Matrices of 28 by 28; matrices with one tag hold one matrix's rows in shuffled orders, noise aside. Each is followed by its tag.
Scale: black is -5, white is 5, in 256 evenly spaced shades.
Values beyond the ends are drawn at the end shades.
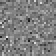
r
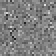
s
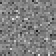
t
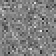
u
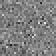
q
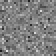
r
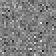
u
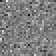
r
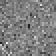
r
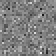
u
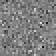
u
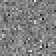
u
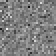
r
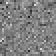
r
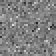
t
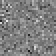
r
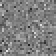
r
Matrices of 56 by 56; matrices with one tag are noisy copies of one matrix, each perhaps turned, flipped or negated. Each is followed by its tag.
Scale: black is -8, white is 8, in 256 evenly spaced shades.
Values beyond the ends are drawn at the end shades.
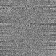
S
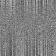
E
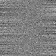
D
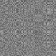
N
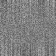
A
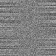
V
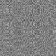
N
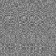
N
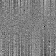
E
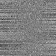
E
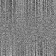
E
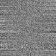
S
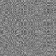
N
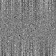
D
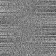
E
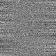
D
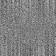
A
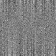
D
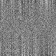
D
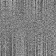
E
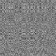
N
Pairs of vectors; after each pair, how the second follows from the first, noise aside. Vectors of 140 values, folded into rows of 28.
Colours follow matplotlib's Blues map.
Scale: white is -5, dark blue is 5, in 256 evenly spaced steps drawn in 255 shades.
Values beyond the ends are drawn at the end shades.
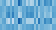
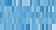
wrapped around, negated, partly zeroed.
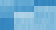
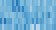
wrapped around, partly zeroed.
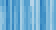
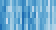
wrapped around.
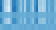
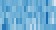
wrapped around, partly zeroed.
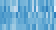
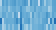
wrapped around, negated, partly zeroed.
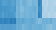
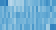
wrapped around, negated, partly zeroed.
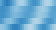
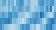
wrapped around.
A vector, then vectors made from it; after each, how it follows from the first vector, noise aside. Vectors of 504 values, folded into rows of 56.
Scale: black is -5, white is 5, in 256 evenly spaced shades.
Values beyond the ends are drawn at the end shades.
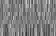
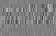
reversed, negated, partly zeroed.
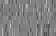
partly zeroed.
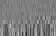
partly zeroed.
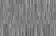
shrunk.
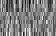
reversed, scaled up.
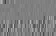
wrapped around, negated, partly zeroed.
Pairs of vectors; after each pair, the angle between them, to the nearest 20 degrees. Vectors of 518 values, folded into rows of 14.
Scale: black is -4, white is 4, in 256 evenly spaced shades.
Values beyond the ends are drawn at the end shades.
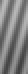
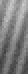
100 degrees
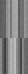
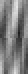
60 degrees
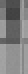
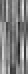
80 degrees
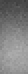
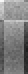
140 degrees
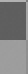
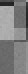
120 degrees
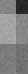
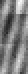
120 degrees
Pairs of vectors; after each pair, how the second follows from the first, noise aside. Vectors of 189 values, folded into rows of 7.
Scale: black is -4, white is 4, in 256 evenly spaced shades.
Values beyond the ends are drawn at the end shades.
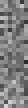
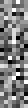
wrapped around, negated, scaled up.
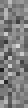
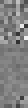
reversed, negated, partly zeroed.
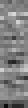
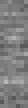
wrapped around, negated, shrunk.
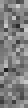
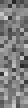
wrapped around.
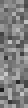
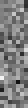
copied.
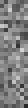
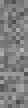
wrapped around, negated, shrunk.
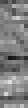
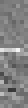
reversed, negated, partly zeroed.
